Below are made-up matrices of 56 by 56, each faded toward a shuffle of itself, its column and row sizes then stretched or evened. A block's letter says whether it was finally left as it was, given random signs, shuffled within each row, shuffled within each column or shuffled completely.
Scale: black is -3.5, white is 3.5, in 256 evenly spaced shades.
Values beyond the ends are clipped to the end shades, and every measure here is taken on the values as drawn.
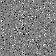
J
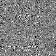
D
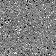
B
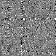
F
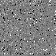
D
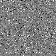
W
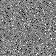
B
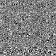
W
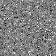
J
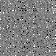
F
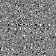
D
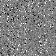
J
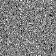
J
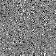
D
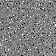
W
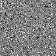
D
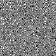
F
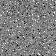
B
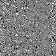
J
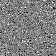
B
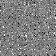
D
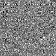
D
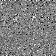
W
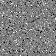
W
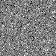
B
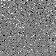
W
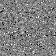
W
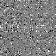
F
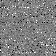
W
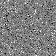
B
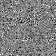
W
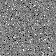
B
